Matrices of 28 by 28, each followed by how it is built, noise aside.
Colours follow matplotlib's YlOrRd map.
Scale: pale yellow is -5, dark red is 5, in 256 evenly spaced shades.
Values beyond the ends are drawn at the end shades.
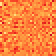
low rank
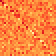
diagonal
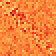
banded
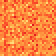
repeating rows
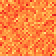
Hankel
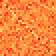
diagonal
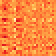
low rank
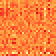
low rank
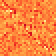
banded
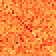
diagonal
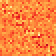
banded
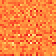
low rank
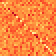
diagonal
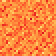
Hankel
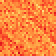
Toeplitz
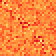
banded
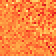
upper triangular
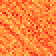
Toeplitz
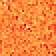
diagonal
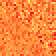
upper triangular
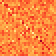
diagonal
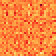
low rank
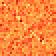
diagonal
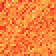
Hankel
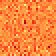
low rank
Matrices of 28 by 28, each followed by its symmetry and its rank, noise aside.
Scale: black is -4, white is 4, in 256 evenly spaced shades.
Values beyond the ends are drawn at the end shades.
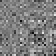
symmetric, rank three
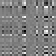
no symmetry, rank one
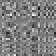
no symmetry, rank three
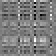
no symmetry, rank one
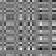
no symmetry, rank one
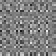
no symmetry, rank two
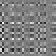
no symmetry, rank one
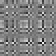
symmetric, rank one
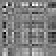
antisymmetric, rank two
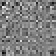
no symmetry, rank three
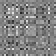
symmetric, rank two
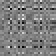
no symmetry, rank one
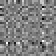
antisymmetric, rank two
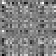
no symmetry, rank two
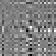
antisymmetric, rank two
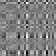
no symmetry, rank one
